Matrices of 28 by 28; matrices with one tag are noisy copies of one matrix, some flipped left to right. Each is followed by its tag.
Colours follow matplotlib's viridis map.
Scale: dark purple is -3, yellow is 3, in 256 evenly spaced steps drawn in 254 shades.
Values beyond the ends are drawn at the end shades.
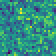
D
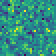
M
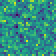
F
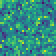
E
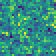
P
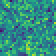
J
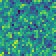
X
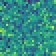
X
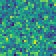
E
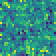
J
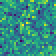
F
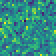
D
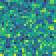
X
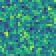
P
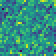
E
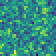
M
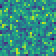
P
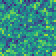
X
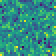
X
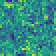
J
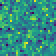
P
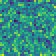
X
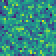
M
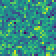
M
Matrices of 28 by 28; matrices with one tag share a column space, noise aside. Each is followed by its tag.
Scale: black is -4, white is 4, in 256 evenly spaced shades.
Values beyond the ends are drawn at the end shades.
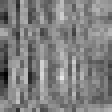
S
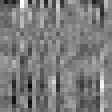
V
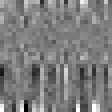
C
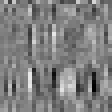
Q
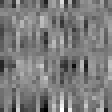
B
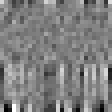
C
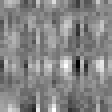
B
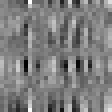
B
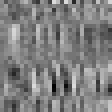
Q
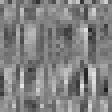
Q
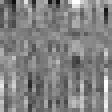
V
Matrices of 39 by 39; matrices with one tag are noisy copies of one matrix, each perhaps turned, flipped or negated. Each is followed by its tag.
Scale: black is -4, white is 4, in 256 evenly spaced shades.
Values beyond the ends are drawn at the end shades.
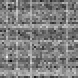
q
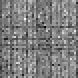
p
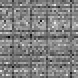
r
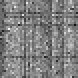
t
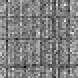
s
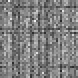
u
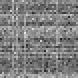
t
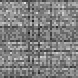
p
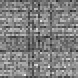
p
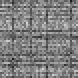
r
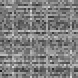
r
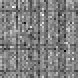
u
